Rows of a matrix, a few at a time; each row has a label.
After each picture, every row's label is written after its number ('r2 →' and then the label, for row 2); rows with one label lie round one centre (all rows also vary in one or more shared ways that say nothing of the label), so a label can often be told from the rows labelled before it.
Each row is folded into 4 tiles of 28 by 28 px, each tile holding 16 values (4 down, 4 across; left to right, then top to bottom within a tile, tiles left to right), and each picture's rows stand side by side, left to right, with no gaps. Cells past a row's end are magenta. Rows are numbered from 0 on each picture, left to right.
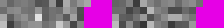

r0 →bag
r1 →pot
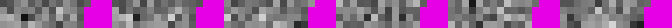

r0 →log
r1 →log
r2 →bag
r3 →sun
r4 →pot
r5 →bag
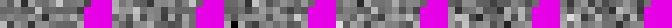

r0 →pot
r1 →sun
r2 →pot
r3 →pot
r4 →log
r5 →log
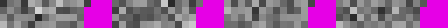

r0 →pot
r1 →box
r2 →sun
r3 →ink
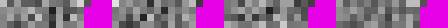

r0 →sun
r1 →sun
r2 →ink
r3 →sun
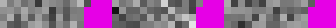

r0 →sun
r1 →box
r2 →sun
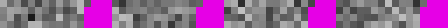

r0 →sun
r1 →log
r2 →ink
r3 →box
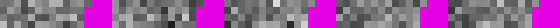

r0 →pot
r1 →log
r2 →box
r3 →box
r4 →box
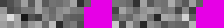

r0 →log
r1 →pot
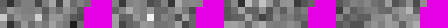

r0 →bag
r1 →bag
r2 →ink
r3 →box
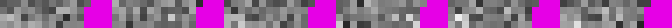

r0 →log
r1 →sun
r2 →log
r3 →pot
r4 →log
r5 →log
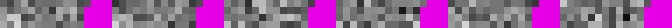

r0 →log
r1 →log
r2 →pot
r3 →pot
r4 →log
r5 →sun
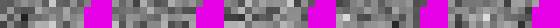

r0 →box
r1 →pot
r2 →ink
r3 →log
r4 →bag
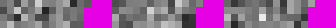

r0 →ink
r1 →bag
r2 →bag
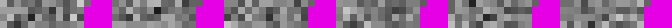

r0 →sun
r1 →ink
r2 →ink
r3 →sun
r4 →pot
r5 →pot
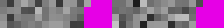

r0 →bag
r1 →pot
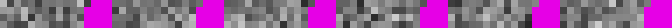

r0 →sun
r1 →box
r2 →log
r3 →pot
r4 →bag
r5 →box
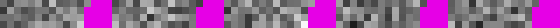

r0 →box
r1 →pot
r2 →box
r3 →sun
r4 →pot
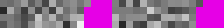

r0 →box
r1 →pot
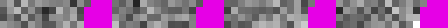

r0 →ink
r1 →pot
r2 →box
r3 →box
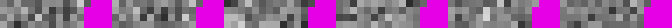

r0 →sun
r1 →sun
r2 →log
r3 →ink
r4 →bag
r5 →sun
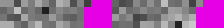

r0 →ink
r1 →box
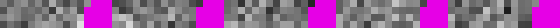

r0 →box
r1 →log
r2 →ink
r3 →pot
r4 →bag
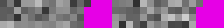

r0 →ink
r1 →pot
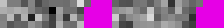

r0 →sun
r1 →bag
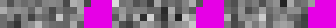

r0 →sun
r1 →sun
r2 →bag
